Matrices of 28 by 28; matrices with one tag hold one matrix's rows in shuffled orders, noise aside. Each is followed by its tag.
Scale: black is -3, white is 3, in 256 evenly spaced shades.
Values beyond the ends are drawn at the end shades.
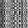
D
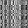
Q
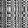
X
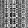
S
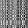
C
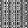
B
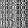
C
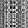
S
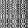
C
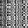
X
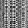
S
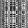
S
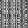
B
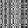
Q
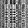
S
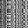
X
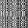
C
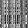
B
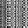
X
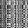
X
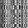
D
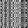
Q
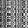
X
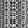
S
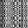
D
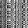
X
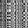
X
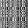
C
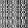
C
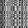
D
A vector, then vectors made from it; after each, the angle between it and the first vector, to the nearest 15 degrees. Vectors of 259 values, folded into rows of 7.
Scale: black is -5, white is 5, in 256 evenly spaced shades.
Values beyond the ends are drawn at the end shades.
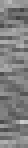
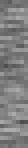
150 degrees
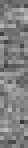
135 degrees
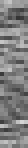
15 degrees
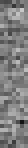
135 degrees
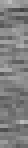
30 degrees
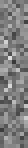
90 degrees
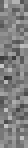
75 degrees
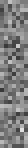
90 degrees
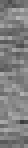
165 degrees
